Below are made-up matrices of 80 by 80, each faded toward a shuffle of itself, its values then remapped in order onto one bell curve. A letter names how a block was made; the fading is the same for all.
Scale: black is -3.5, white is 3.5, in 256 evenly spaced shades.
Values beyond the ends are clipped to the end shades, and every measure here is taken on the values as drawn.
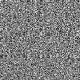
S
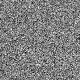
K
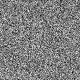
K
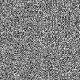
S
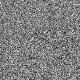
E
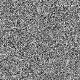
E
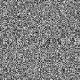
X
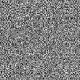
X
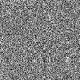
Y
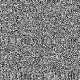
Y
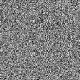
S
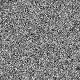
K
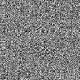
S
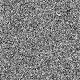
K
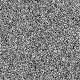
K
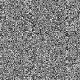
S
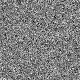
K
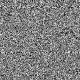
E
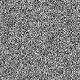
S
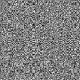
X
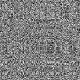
X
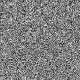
Y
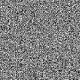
Y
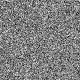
K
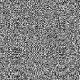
X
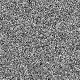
K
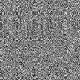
X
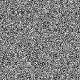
Y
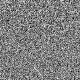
E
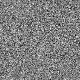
E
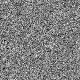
K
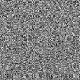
X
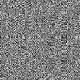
X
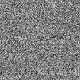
Y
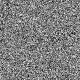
K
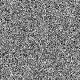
K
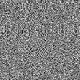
Y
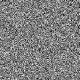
Y
